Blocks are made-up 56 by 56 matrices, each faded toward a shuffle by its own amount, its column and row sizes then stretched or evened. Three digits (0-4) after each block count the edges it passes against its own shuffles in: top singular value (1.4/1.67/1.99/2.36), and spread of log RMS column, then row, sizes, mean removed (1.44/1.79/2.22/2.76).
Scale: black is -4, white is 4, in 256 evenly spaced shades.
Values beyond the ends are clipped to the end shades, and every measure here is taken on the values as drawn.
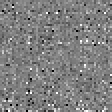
1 1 2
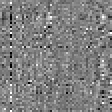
3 3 2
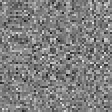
3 1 0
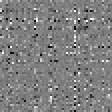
2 4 3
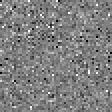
1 1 0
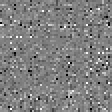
1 2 2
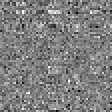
3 1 2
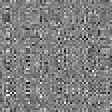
4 3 2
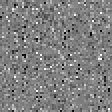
0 2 1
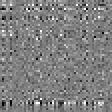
4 3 3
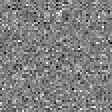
3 0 0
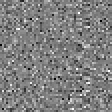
3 0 1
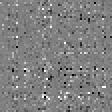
1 3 2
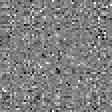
3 1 0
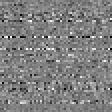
3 0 4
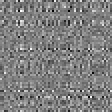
4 2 4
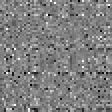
3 1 2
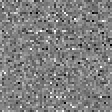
1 0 3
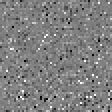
0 0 1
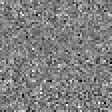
1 0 2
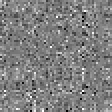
3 2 0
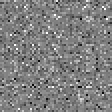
2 0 1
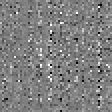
0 4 1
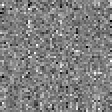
2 3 0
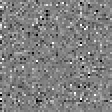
1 2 2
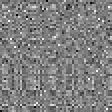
4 0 1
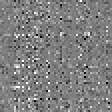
2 4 3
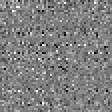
2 1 3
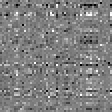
4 2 3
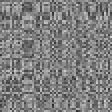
4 2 2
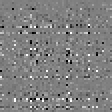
3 3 4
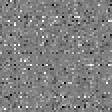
1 1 3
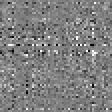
1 3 4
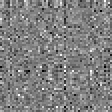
3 2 2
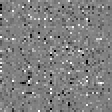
1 3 1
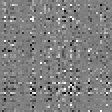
3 4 3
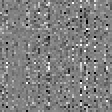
2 4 0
